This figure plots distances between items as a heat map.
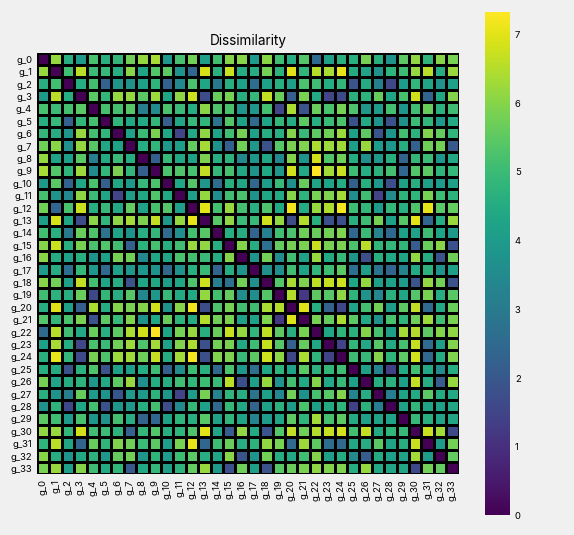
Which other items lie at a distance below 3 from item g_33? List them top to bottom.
g_7, g_15, g_18, g_30
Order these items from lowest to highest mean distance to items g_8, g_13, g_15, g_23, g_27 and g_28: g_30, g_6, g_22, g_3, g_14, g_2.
g_2, g_3, g_14, g_6, g_30, g_22
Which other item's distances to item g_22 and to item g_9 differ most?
g_8
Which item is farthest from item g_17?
g_24
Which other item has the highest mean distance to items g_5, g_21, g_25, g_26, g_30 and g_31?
g_22
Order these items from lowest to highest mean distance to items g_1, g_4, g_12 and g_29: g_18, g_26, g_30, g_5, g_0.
g_26, g_5, g_18, g_30, g_0
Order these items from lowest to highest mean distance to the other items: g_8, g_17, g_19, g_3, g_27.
g_17, g_27, g_8, g_19, g_3
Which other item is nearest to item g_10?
g_28
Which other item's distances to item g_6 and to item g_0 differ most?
g_11
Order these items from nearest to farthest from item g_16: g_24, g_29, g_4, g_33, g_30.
g_4, g_29, g_24, g_33, g_30
